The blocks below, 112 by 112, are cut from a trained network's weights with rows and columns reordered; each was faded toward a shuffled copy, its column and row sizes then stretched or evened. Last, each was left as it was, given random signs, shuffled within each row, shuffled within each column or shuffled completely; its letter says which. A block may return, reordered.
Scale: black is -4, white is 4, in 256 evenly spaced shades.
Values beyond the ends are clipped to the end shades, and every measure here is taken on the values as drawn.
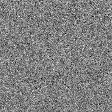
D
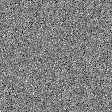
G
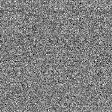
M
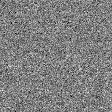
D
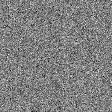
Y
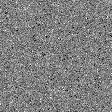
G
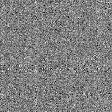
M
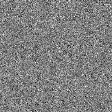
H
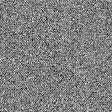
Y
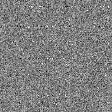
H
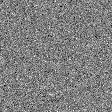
G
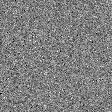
G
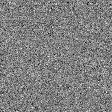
D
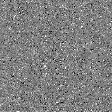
M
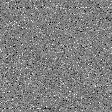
D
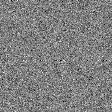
D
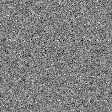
D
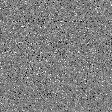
D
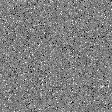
Y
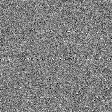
D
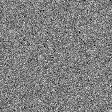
Y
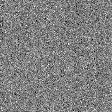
Y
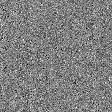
Y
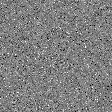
G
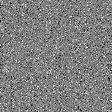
Y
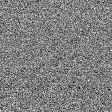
D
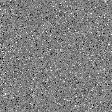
Y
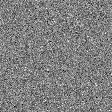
G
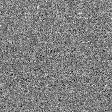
D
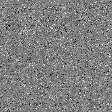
D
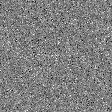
G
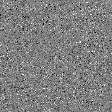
H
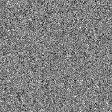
M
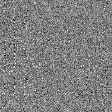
H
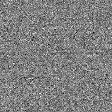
M
